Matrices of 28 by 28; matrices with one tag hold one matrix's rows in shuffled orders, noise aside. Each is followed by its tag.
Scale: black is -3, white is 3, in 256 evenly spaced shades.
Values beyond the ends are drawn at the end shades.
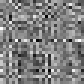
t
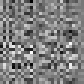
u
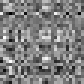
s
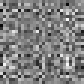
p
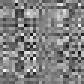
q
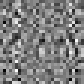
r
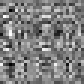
s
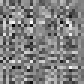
u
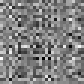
t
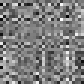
p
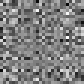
p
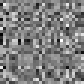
p
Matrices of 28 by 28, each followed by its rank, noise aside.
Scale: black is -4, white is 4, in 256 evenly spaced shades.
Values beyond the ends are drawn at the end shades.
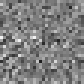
seven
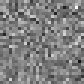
seven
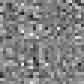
seven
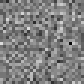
eight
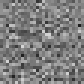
five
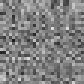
five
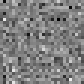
seven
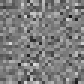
six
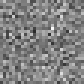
seven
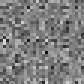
six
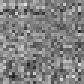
six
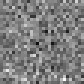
eight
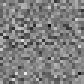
eight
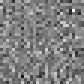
six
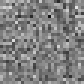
seven
